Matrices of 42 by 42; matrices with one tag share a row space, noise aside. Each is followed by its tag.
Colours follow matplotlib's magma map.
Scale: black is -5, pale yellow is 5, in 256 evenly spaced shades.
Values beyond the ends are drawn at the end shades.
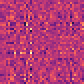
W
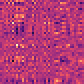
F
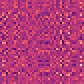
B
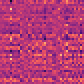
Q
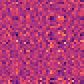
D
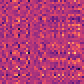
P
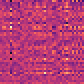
Q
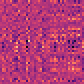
P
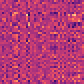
P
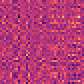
P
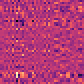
F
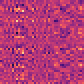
F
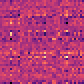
Q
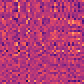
P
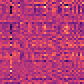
Q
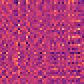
P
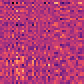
F
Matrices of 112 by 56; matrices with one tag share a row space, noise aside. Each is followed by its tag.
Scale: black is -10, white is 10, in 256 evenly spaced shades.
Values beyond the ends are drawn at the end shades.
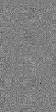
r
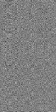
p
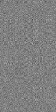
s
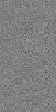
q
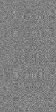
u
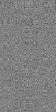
q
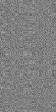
r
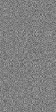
s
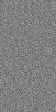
s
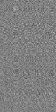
u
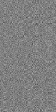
s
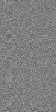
p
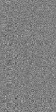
p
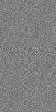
s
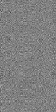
r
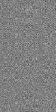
q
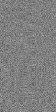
r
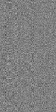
p
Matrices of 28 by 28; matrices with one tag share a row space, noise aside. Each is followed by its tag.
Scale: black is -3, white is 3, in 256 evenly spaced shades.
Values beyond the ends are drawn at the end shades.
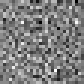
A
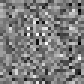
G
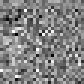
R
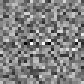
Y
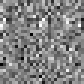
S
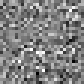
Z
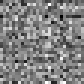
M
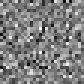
S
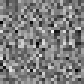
S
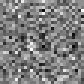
Y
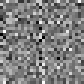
S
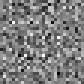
A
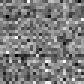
M
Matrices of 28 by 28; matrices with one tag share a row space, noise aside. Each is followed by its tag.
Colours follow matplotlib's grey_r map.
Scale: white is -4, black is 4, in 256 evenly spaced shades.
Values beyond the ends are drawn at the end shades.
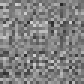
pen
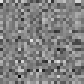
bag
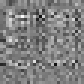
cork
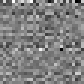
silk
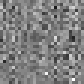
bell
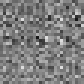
silk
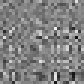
bell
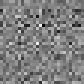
bag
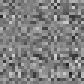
bell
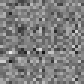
cork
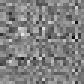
cork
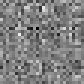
bag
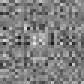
pen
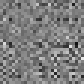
bell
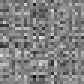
pen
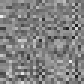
cork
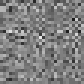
cork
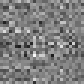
pen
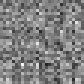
silk
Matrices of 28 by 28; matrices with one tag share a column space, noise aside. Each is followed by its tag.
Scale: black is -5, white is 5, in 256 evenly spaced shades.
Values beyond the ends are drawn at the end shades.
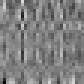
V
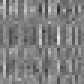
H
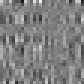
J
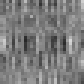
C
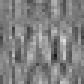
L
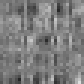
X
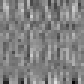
V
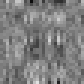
J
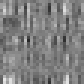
X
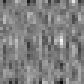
J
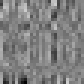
V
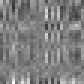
V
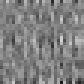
J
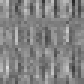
H
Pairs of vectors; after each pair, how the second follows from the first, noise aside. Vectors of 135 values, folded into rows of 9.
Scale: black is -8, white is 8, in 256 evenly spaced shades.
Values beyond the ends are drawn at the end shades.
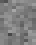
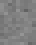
reversed, shrunk.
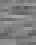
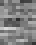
wrapped around, scaled up.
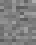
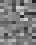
negated, scaled up.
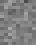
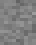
wrapped around, negated, shrunk.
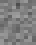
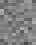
shuffled.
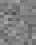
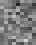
wrapped around, negated, scaled up.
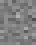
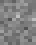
sign-scrambled.
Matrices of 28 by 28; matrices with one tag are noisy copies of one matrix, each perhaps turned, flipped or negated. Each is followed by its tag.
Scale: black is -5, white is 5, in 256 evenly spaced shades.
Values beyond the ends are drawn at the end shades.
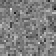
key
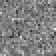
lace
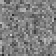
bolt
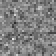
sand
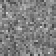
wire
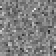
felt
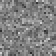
bolt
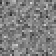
bolt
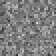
felt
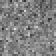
wire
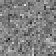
sand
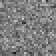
felt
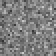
felt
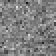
wire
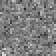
key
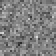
lace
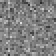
felt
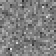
sand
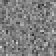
felt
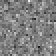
sand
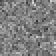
lace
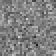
lace
